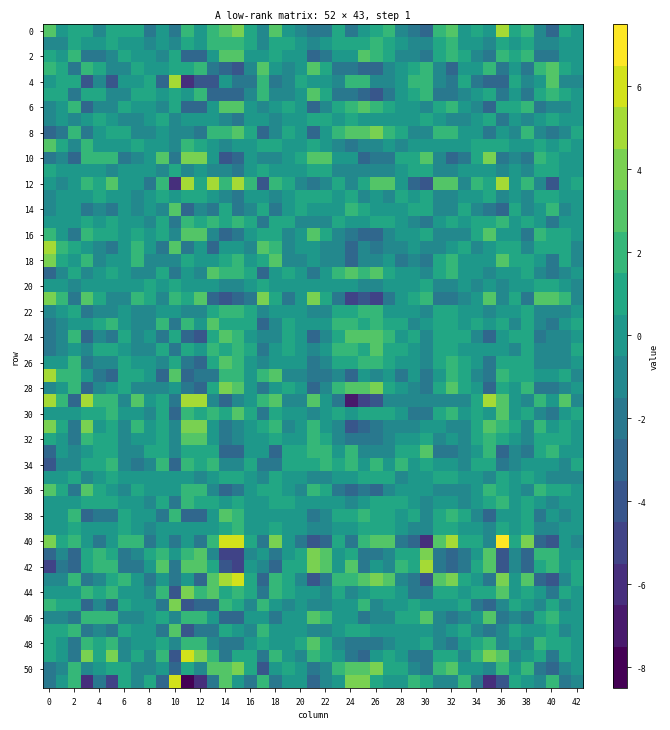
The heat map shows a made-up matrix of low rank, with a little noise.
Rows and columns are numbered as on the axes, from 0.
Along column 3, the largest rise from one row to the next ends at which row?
29
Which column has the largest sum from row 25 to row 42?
11
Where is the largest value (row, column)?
40, 36
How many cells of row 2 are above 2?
3
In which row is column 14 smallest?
41
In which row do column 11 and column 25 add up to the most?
12
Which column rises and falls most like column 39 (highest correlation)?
21
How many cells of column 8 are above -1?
32
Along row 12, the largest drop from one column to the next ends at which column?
10
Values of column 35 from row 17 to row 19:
0 0 -1
